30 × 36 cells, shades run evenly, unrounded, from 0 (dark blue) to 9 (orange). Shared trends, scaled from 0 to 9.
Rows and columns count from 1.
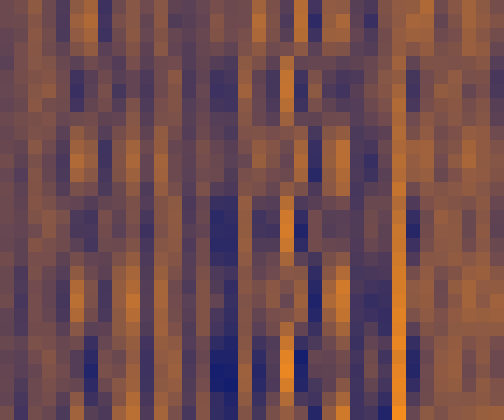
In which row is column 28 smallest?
30
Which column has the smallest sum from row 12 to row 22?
17
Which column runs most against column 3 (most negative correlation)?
29
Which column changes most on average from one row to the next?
22
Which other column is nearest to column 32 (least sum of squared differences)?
13
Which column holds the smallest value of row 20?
23
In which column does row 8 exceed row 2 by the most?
21
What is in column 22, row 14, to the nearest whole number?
4
